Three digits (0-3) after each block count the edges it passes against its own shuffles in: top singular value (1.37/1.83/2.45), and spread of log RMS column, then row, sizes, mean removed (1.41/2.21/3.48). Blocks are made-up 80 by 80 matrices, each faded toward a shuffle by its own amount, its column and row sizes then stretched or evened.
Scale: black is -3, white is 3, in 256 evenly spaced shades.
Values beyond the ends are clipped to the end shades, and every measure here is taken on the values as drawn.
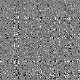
1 2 2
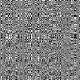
3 3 2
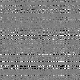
3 1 3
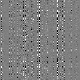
3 3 1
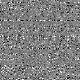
2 1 2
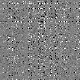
1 2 2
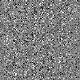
1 2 1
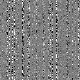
1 3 0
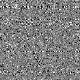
2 0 2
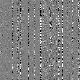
2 3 0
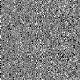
2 2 0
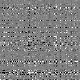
2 2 3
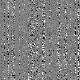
1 3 1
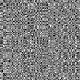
3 1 0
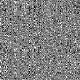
2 2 0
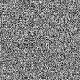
2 0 0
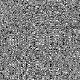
2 1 0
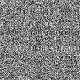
2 0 0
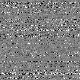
0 0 3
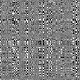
3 3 2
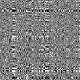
3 2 2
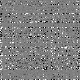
1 2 3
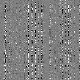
3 3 1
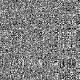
2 1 1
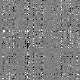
1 3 2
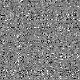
1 1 2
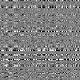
3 1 3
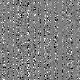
1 3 1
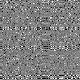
3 0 2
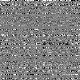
2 1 3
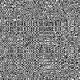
3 0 0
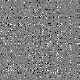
1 2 2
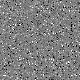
0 1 0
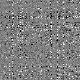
1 2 2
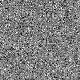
1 0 0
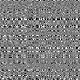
3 0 3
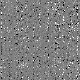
1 2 1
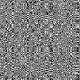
3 2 0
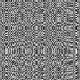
3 3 0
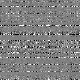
2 1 3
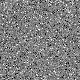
0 0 0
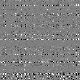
2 2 3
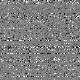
1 1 3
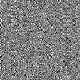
2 1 0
